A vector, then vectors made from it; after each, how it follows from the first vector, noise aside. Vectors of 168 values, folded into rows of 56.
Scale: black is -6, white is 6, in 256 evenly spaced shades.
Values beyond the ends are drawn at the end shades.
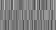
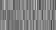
sign-scrambled.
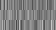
reversed.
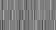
reversed, negated, partly zeroed.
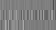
negated, partly zeroed.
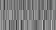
reversed.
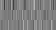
negated, partly zeroed.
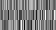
wrapped around, scaled up.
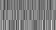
reversed.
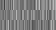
sign-scrambled.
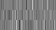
reversed, negated, partly zeroed.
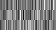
wrapped around, scaled up.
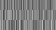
reversed.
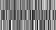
wrapped around, scaled up.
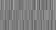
shrunk.
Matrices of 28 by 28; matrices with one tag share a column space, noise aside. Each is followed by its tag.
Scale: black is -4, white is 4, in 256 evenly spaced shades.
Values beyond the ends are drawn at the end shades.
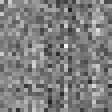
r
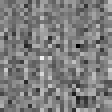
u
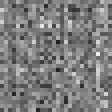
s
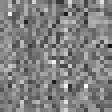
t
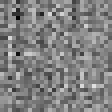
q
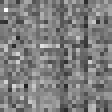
t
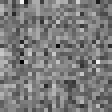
t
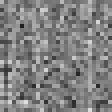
s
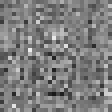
u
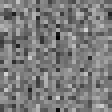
q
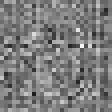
u
